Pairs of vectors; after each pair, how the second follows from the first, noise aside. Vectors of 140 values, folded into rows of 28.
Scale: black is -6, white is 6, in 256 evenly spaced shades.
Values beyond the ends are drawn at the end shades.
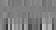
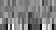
scaled up.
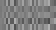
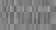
wrapped around, negated, shrunk.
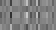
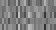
reversed.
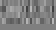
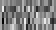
reversed, scaled up.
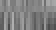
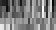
reversed, scaled up.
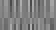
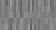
negated, shrunk.
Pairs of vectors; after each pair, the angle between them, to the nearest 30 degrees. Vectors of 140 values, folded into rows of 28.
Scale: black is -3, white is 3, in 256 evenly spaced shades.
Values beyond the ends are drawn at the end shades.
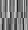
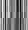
60 degrees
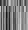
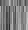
30 degrees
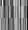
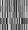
120 degrees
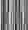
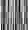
30 degrees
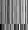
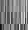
30 degrees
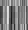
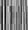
60 degrees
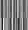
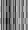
90 degrees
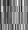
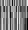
90 degrees
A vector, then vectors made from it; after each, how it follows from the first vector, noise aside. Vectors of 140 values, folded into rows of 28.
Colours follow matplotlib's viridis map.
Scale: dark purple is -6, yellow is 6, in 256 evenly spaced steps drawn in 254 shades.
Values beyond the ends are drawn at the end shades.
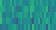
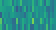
sign-scrambled.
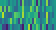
wrapped around, scaled up.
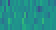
reversed, partly zeroed.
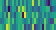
wrapped around, scaled up.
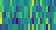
scaled up.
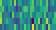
scaled up.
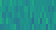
shrunk.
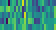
reversed, scaled up.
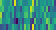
scaled up.
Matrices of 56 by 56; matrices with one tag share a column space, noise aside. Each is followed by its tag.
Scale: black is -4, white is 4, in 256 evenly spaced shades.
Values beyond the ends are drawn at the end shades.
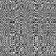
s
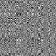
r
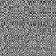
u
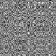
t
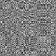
s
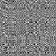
s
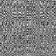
u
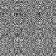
r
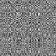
r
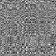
s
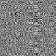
r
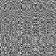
s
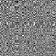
u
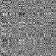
r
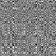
s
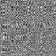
u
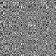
t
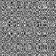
t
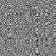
r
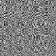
u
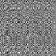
s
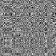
r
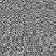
s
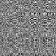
r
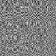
u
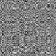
s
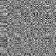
r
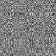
r
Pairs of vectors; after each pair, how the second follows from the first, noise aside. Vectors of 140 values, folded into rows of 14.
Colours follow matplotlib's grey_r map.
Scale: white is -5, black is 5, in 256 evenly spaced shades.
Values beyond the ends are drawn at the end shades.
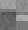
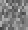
shuffled.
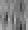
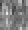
wrapped around, negated.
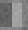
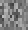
sign-scrambled.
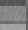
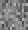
shuffled.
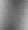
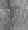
wrapped around, negated, shrunk.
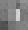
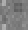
wrapped around, shrunk.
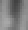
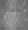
wrapped around, negated, shrunk.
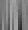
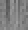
reversed, shrunk.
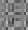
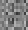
copied.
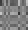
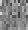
sign-scrambled.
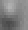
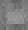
wrapped around, negated, shrunk.
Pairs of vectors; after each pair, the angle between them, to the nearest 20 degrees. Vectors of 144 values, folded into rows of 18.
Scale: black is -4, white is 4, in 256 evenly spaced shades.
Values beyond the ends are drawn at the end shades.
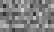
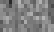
100 degrees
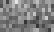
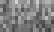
40 degrees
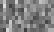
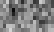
60 degrees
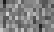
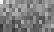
100 degrees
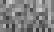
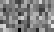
80 degrees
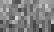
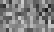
100 degrees
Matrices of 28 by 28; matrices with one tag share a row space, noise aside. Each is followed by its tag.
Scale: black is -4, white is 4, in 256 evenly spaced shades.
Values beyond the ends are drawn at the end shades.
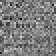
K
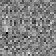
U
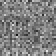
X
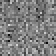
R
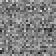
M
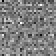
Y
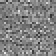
U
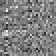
U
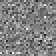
M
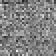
K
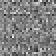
X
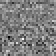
R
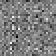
X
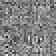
U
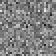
M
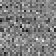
K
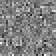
M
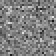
R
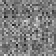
X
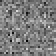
M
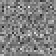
Y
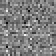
U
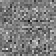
U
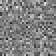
M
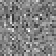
X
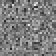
X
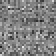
R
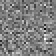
M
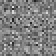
X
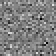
R
